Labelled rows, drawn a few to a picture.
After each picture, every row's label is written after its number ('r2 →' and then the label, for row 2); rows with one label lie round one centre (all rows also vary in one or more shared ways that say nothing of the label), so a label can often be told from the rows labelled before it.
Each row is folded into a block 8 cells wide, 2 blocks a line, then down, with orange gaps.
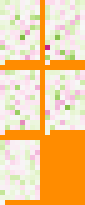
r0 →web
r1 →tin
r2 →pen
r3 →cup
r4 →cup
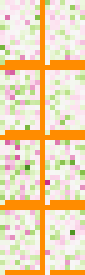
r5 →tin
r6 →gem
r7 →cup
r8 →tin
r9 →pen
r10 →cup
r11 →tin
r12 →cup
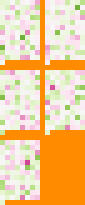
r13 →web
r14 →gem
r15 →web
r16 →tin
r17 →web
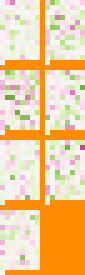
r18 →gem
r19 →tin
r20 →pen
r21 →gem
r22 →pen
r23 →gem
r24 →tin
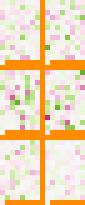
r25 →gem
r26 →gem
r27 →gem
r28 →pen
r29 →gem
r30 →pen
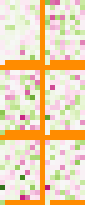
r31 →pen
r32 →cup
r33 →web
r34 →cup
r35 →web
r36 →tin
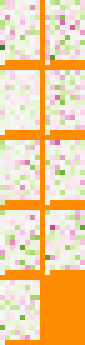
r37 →cup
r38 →gem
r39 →cup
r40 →web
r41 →web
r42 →gem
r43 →cup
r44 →tin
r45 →gem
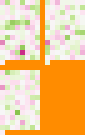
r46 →tin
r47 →cup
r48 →pen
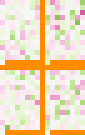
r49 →pen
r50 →cup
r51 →gem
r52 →cup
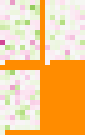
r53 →gem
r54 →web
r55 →tin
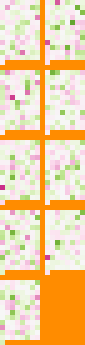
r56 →pen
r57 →gem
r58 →gem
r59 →web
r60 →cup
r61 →pen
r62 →tin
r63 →gem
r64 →web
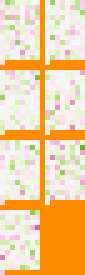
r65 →pen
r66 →web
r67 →tin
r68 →web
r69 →pen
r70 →tin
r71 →cup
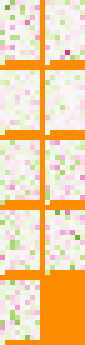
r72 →web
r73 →pen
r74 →tin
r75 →web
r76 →web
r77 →web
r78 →web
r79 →pen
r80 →tin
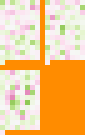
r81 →cup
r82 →pen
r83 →gem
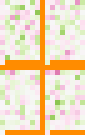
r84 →gem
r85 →pen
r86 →cup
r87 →gem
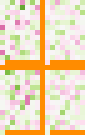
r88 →gem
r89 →gem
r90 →web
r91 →gem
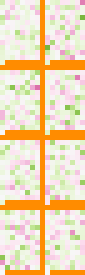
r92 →cup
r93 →web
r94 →cup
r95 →cup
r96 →web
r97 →gem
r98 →gem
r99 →pen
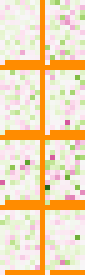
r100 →pen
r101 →gem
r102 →pen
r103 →pen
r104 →cup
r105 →web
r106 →web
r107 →cup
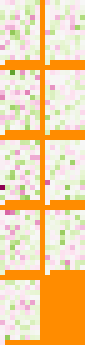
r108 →gem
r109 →tin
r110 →pen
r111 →tin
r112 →tin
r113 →cup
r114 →pen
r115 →web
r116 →cup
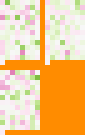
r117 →pen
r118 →pen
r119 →pen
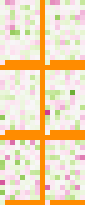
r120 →gem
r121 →cup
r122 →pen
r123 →cup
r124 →cup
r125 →cup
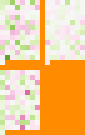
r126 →cup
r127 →cup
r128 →web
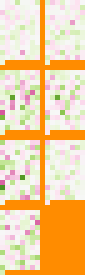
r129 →pen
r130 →tin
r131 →cup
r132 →pen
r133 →cup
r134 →tin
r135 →tin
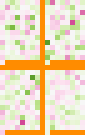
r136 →pen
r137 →pen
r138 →pen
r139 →cup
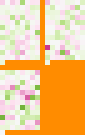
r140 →web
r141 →tin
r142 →tin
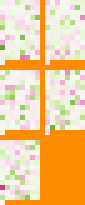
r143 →gem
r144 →pen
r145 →tin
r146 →gem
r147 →tin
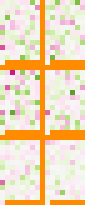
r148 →cup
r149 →web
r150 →cup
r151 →cup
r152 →cup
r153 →tin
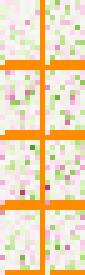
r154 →tin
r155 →web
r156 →gem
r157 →pen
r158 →pen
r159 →gem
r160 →tin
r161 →pen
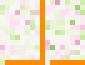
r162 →tin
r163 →gem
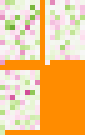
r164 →pen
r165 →gem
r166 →tin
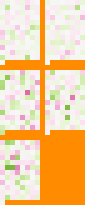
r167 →tin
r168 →pen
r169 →web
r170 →tin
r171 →tin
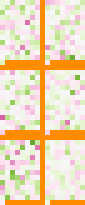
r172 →web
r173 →tin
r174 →gem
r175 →pen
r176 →gem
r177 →tin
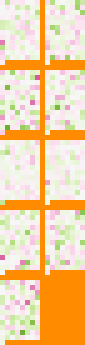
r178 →gem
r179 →gem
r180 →pen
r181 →tin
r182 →web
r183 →cup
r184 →web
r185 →pen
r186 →cup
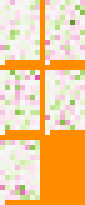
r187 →gem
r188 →web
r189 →cup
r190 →tin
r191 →tin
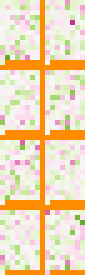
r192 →gem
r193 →gem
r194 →web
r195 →tin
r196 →gem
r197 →tin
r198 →tin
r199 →gem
